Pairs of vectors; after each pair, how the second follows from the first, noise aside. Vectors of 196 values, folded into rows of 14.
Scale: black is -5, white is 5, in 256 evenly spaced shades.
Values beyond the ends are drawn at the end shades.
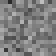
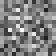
wrapped around, negated, scaled up.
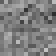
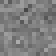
shrunk.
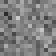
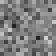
reversed, negated.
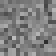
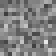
sign-scrambled.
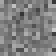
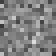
reversed, negated.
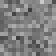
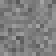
shrunk.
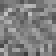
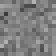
negated, partly zeroed.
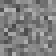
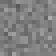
shrunk.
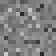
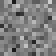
reversed.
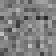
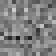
reversed.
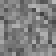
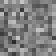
reversed.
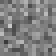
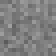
shrunk.
